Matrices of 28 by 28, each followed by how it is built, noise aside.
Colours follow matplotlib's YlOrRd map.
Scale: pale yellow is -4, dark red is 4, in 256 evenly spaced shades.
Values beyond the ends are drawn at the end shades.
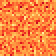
repeating columns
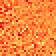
lower triangular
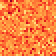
block diagonal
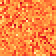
block diagonal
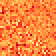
lower triangular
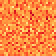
repeating columns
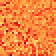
lower triangular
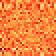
low rank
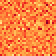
low rank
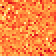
block diagonal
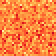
repeating columns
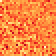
lower triangular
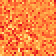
lower triangular
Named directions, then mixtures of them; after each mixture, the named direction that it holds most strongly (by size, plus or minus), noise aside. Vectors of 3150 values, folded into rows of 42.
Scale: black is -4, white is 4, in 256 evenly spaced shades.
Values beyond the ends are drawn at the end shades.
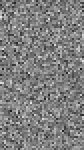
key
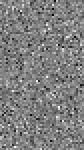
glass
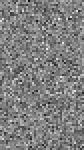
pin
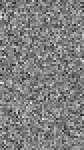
key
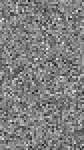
pin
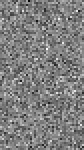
pin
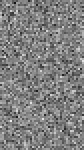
key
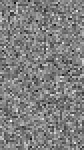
pin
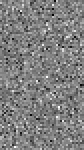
glass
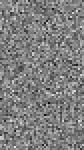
pin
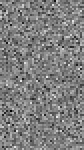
glass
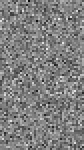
pin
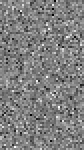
glass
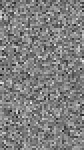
key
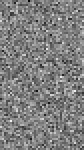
pin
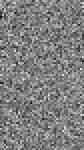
key
